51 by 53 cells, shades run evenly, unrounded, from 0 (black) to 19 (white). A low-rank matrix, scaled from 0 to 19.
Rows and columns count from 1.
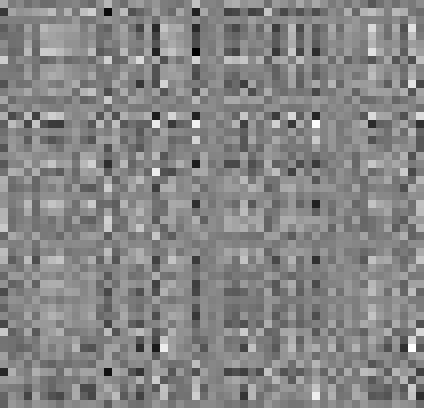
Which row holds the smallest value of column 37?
16
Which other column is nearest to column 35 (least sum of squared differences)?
13
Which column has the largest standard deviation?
25
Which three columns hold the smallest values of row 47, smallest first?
14, 1, 18
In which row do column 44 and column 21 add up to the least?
8
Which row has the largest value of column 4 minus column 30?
7
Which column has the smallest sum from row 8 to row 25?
38
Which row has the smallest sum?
47
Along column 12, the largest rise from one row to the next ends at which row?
2
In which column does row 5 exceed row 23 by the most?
52
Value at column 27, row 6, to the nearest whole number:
9
